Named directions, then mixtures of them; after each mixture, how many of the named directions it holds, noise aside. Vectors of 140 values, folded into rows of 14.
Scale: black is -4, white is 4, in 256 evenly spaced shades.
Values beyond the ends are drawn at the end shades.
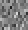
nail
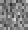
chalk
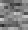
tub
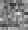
two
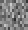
one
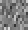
two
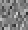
one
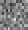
one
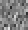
two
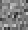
three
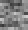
one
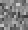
three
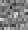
two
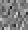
one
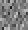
one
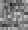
two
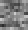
one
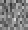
one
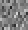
one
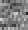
two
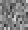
two
